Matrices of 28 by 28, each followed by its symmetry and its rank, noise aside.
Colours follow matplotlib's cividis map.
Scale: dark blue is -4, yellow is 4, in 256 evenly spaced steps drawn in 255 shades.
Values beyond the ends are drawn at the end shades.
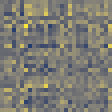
no symmetry, rank three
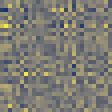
no symmetry, rank four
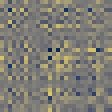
symmetric, rank three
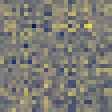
no symmetry, rank five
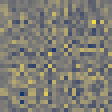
antisymmetric, rank four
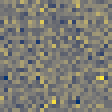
antisymmetric, rank four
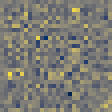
symmetric, rank five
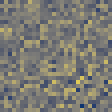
symmetric, rank five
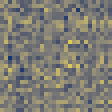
no symmetry, rank five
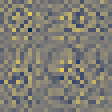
symmetric, rank three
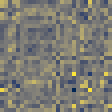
symmetric, rank three
